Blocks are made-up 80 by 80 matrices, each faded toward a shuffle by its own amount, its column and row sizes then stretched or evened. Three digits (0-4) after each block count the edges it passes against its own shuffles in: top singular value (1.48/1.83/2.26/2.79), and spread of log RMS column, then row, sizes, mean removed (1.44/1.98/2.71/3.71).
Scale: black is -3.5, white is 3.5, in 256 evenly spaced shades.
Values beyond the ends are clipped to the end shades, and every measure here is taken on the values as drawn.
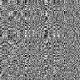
4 3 2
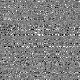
2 0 3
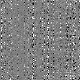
2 4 1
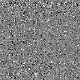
0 2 2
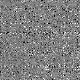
0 1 3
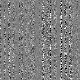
1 4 0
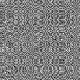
4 2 0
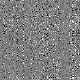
2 3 1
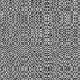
4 3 0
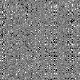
3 3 1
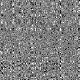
3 2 2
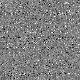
0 0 2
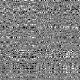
3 0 3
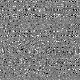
2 0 3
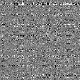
2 2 3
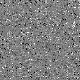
1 1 1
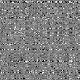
3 0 3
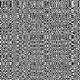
4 4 1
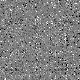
1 2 0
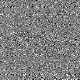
1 0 3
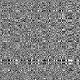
4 2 3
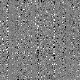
1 3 1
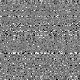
3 0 3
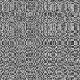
4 3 0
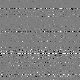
3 0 4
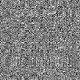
2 1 1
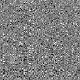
2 2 1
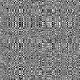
4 3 2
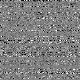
1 0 4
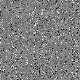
1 2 0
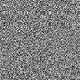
3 1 1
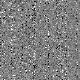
0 3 0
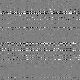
4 0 4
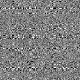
3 1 3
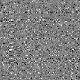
3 0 2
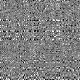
3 1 3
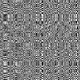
4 4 1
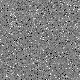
0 0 0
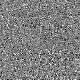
1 0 2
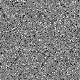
1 0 0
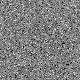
0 0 0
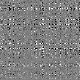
2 3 3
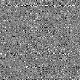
2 0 3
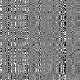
4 4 2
